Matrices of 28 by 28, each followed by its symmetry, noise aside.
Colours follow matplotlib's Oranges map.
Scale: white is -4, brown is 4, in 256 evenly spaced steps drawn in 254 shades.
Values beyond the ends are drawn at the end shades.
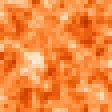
no symmetry.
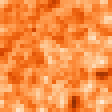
symmetric.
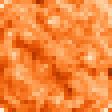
symmetric across the other diagonal.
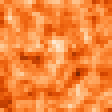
no symmetry.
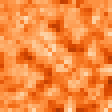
symmetric.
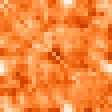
symmetric.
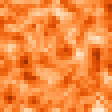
no symmetry.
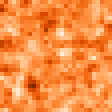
no symmetry.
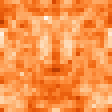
mirrored left to right.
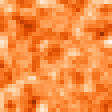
symmetric.
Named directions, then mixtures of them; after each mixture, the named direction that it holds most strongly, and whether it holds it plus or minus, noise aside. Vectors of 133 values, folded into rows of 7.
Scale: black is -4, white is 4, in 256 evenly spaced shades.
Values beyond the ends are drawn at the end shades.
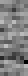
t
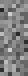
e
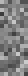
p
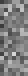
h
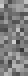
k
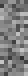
k, minus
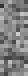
k, minus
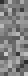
p, minus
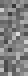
e, minus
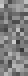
k, plus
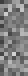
h, plus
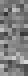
t, minus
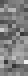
t, minus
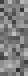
p, minus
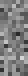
e, plus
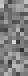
k, plus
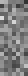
p, plus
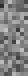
k, minus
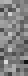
e, plus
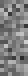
e, minus
